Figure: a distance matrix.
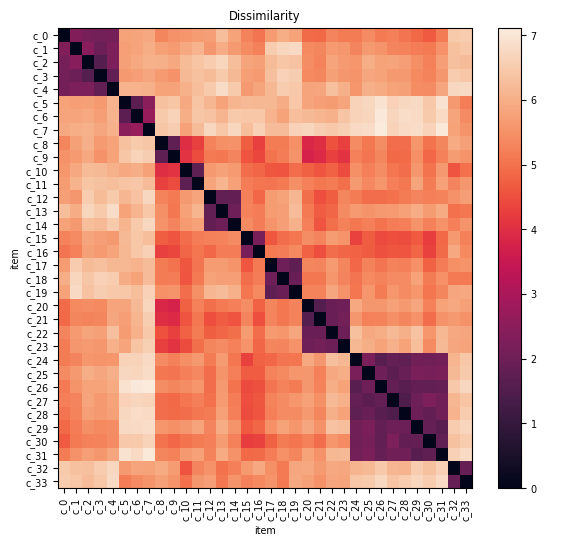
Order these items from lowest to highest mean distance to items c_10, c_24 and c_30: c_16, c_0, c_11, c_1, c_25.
c_25, c_11, c_16, c_0, c_1
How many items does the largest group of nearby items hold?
8
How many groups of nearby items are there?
10
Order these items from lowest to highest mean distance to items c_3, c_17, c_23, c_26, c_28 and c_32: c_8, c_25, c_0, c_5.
c_25, c_0, c_8, c_5
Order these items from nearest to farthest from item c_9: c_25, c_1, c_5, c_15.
c_15, c_25, c_1, c_5
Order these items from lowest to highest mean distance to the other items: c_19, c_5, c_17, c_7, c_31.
c_31, c_17, c_19, c_5, c_7
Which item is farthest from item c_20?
c_7
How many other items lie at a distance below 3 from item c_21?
3
